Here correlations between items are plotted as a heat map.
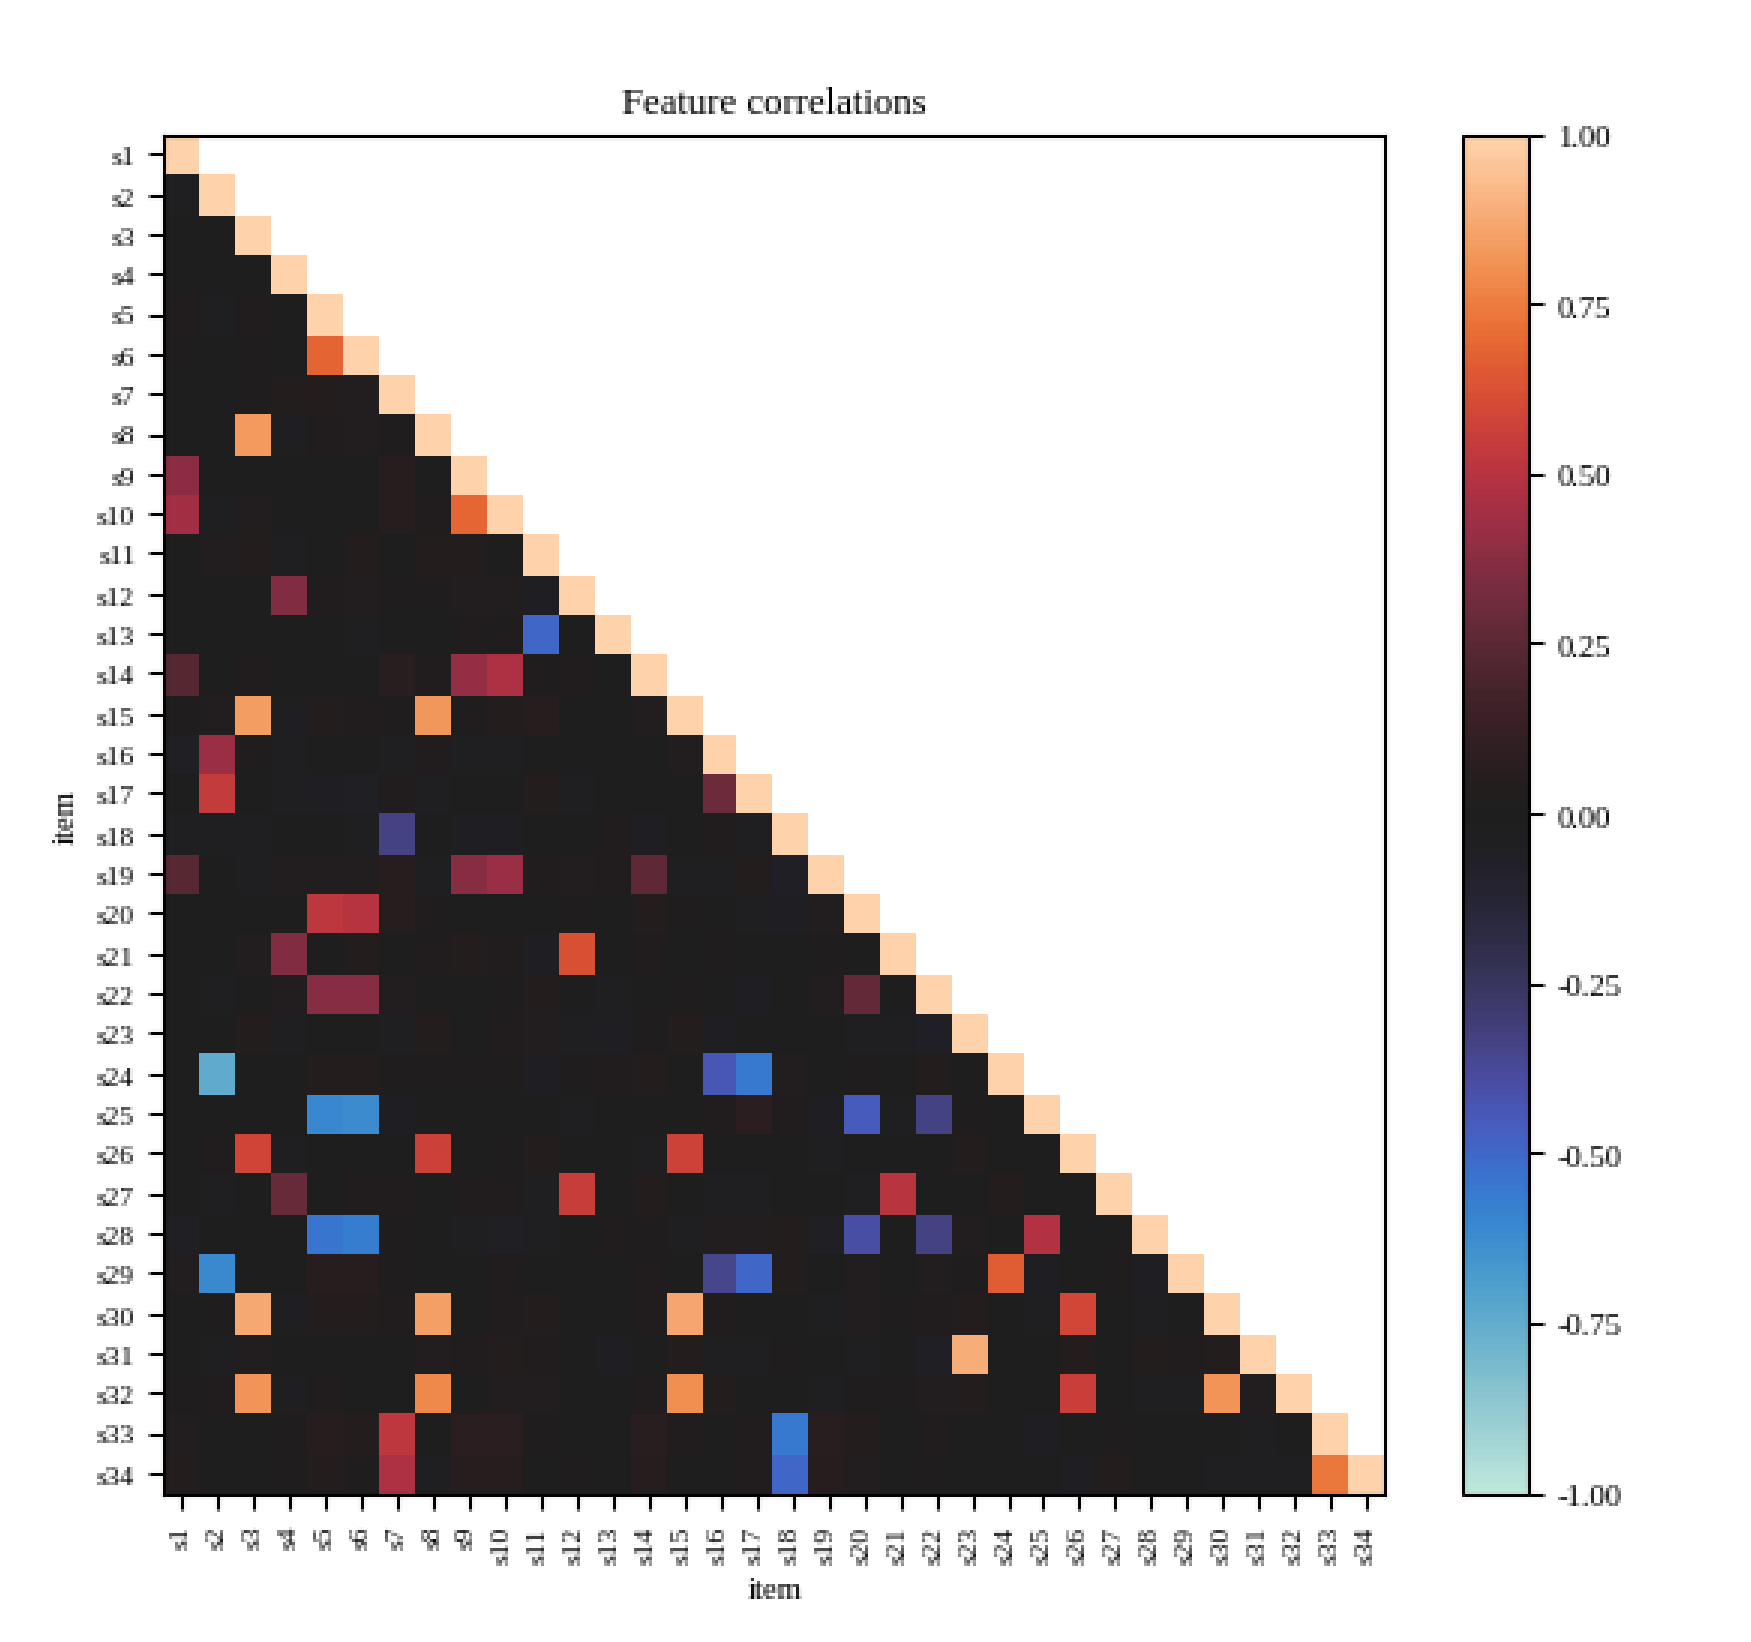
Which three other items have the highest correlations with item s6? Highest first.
s5, s20, s22
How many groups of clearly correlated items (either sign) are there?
8
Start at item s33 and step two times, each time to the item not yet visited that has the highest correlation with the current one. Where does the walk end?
s7
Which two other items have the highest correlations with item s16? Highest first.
s2, s17
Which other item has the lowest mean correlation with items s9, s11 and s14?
s13
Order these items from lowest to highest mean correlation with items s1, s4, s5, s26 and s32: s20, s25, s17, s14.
s25, s17, s14, s20
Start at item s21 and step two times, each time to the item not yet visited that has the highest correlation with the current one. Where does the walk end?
s27
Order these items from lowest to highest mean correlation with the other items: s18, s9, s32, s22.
s18, s22, s9, s32
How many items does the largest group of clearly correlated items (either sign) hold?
6
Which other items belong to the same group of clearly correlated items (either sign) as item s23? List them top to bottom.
s31
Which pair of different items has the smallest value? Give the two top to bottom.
s2, s24
